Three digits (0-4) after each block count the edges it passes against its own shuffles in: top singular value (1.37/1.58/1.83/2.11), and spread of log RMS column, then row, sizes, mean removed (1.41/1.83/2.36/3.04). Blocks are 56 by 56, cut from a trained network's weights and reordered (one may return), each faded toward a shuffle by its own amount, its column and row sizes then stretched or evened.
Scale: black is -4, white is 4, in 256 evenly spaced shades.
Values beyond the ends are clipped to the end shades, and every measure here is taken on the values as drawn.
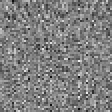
2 3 0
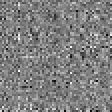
3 2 3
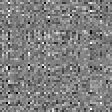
4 3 3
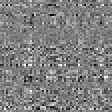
4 1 4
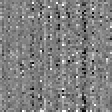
2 3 1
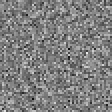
0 1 0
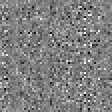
0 3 2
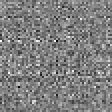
4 1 3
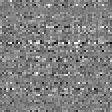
3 0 4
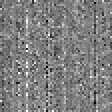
3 3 0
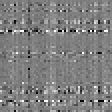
4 0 4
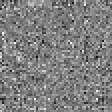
1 2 2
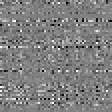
3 2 4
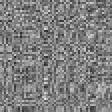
4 1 0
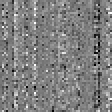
3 4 0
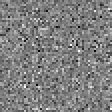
0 2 1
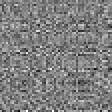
4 0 3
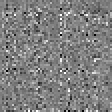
2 3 2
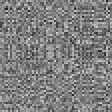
4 2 0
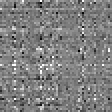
2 3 1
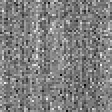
2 0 0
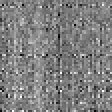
2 1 3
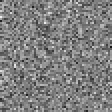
3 1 0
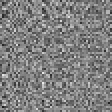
4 2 1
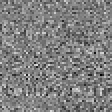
3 0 3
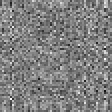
4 3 0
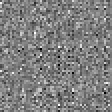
2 3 1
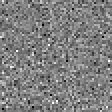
1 1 0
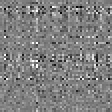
3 3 4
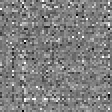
1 2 0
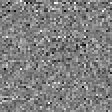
1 0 2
